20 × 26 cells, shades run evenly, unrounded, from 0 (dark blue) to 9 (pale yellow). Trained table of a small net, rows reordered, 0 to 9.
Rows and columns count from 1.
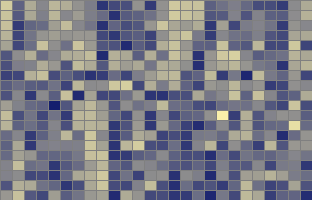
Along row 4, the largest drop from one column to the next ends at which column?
2
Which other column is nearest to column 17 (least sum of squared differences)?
6
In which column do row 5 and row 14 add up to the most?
8
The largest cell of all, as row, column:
12, 19
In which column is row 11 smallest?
5
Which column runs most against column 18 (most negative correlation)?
1
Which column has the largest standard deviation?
15
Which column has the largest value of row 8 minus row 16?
18
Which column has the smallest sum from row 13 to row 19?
10
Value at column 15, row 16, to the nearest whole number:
3
